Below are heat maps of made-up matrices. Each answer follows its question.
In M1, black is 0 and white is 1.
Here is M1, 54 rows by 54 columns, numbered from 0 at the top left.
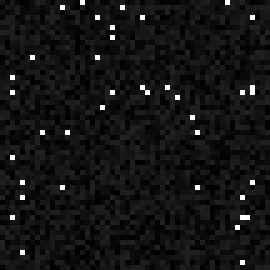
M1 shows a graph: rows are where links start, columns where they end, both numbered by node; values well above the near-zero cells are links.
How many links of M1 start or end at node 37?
2
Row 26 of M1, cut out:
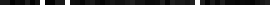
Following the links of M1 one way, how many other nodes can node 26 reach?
5
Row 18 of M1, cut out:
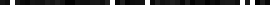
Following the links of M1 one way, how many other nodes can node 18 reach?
6
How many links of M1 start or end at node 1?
2
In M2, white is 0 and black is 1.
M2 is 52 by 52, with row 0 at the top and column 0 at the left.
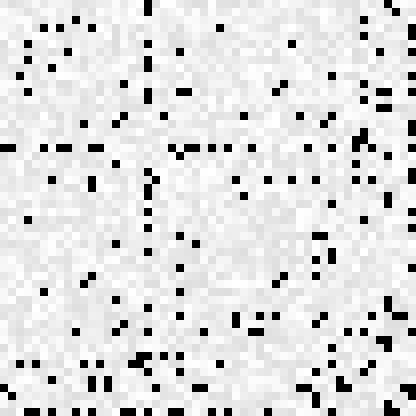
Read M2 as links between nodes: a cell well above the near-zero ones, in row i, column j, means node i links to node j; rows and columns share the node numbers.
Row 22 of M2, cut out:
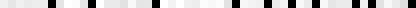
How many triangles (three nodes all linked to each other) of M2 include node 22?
5
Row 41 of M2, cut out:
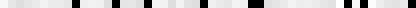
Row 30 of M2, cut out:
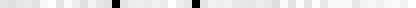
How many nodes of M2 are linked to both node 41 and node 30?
1
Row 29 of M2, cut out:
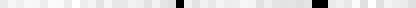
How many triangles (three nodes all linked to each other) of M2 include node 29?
2
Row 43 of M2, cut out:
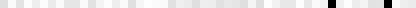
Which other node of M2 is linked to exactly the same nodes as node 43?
node 25
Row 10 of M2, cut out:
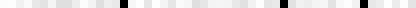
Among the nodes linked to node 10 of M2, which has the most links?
node 45
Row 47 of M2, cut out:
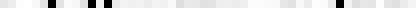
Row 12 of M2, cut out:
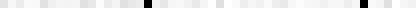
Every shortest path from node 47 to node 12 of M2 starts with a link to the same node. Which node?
node 11
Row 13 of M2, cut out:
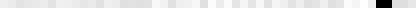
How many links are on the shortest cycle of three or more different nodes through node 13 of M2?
4
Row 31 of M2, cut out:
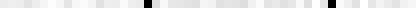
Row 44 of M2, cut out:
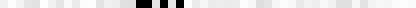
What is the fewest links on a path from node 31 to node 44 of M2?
2
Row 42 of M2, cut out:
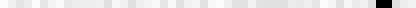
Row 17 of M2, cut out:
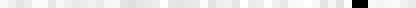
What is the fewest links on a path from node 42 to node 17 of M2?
5
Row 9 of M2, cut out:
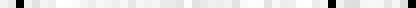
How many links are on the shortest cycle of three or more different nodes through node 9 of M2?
3
